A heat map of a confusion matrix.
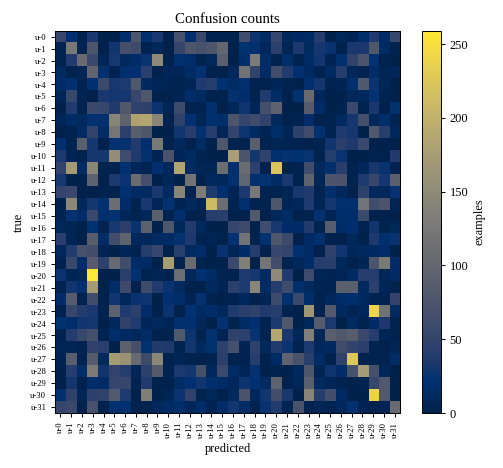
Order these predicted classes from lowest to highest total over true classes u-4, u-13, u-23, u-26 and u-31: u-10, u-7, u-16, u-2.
u-2, u-10, u-16, u-7
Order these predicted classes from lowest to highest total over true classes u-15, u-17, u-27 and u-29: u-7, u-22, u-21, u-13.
u-13, u-22, u-7, u-21
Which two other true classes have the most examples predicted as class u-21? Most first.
u-27, u-24
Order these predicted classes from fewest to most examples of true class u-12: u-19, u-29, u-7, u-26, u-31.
u-19, u-29, u-26, u-31, u-7
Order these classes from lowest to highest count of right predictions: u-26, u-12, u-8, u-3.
u-26, u-8, u-3, u-12
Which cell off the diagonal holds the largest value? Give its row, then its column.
u-20, u-3
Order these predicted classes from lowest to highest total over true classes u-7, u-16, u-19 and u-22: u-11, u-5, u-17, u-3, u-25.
u-11, u-25, u-3, u-17, u-5
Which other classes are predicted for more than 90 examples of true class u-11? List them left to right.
u-1, u-3, u-15, u-17, u-20
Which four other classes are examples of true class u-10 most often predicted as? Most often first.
u-16, u-5, u-17, u-6
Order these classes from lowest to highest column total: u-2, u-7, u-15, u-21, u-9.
u-2, u-21, u-15, u-9, u-7
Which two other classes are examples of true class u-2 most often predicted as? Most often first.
u-9, u-18
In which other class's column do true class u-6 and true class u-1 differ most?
u-15
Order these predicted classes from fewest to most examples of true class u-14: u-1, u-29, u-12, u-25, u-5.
u-12, u-25, u-29, u-5, u-1
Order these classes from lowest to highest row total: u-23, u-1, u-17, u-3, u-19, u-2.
u-3, u-17, u-2, u-1, u-23, u-19
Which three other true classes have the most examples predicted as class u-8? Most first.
u-7, u-30, u-16
